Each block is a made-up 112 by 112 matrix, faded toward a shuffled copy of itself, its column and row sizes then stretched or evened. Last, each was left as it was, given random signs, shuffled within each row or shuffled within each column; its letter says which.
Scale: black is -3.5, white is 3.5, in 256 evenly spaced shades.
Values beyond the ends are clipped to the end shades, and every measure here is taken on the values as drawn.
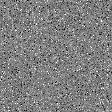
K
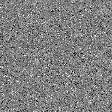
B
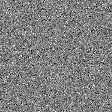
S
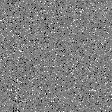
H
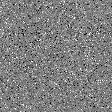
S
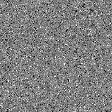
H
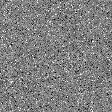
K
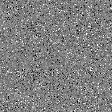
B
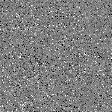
B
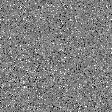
B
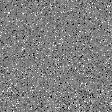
B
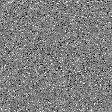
S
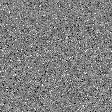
S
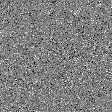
S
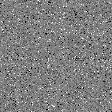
B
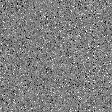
K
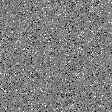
B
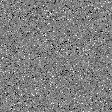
S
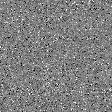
S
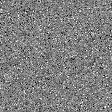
S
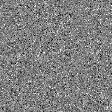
H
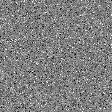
S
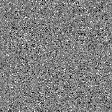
H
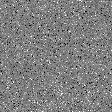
S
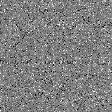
H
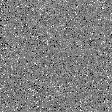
B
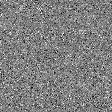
S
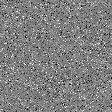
S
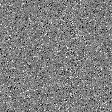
K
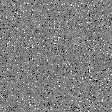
B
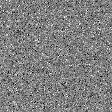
S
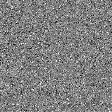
B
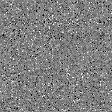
H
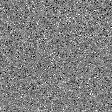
S
